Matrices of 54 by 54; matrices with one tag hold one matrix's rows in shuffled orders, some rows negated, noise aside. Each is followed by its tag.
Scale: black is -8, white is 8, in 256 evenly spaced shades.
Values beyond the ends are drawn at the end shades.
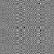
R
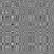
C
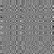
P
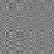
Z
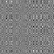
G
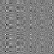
Z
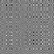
G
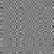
P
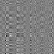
Z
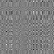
G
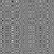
C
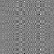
R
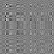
Z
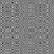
C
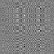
R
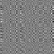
P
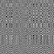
G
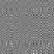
G
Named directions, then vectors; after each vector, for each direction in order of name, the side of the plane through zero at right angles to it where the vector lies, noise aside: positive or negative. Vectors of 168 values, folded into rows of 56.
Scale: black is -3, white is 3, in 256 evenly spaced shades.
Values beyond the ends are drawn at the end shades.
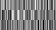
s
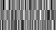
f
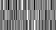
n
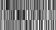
negative, positive, negative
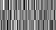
negative, positive, positive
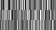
positive, positive, negative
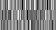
negative, negative, positive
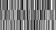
negative, negative, negative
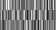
positive, negative, positive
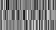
negative, positive, negative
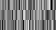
positive, positive, positive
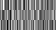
negative, positive, positive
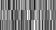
positive, positive, negative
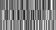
negative, negative, negative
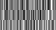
negative, negative, negative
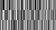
positive, negative, negative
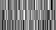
positive, positive, positive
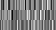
positive, positive, negative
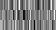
negative, negative, negative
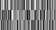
negative, negative, positive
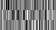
negative, positive, negative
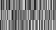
positive, positive, negative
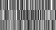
negative, negative, negative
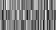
positive, negative, positive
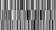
negative, negative, positive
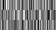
positive, negative, positive
